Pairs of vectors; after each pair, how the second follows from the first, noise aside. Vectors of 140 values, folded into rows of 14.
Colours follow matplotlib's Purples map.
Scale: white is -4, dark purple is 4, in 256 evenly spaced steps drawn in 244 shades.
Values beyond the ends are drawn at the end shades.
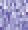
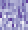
reversed.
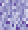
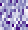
scaled up.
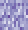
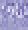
wrapped around, partly zeroed.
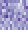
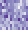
copied.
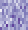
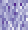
reversed.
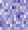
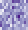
copied.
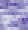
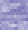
reversed, negated, shrunk.
